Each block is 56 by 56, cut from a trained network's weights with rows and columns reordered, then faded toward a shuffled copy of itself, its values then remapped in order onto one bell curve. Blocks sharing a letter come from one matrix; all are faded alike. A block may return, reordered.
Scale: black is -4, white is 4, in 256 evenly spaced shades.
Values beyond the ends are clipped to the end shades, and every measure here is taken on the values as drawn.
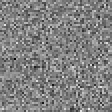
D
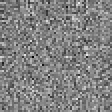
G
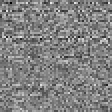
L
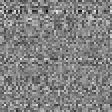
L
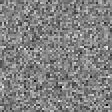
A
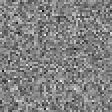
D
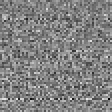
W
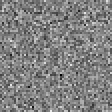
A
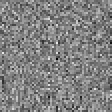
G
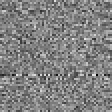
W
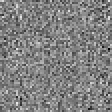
G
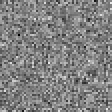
D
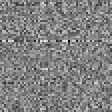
W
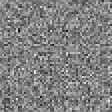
G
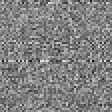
W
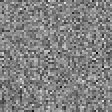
G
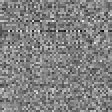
W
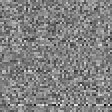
W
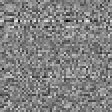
W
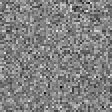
A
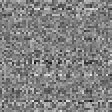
L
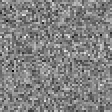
A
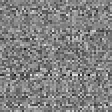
W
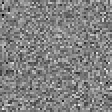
A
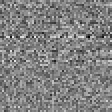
W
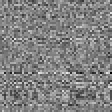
L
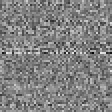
W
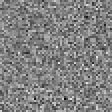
D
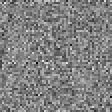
A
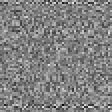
L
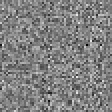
G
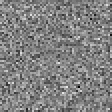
D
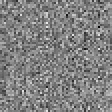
G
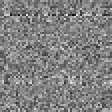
W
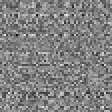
L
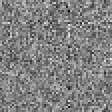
D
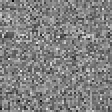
A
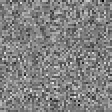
D
